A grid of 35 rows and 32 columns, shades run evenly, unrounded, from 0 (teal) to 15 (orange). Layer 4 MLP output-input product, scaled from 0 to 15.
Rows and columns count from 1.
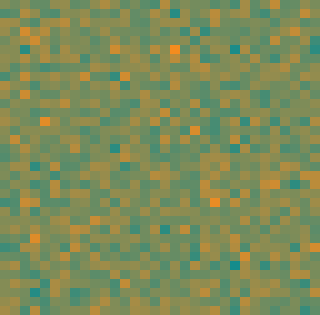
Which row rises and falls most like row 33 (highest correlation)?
21
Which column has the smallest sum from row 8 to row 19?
4
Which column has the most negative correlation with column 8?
11
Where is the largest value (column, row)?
18, 6
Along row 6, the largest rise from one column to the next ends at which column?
25
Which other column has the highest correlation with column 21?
27
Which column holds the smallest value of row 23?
1
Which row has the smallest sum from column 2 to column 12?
33
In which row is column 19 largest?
26
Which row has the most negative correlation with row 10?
2
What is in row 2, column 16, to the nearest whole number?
10
